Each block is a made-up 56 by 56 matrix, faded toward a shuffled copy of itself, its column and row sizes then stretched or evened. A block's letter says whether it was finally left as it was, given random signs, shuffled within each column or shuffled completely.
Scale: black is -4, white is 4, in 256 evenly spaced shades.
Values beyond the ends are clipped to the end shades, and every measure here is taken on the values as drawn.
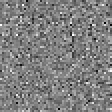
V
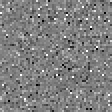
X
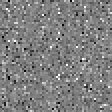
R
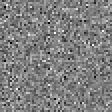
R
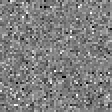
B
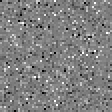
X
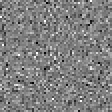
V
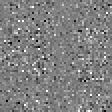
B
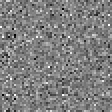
V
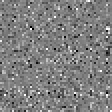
B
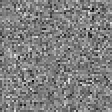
B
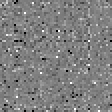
V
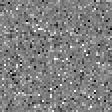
X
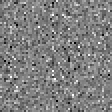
R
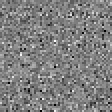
V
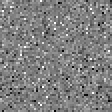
X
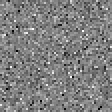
X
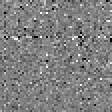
V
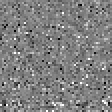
B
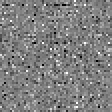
B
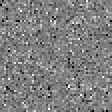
B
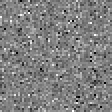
R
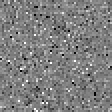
X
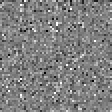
B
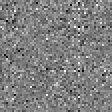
B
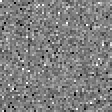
X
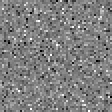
X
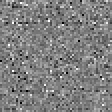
B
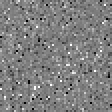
X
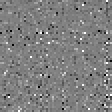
V
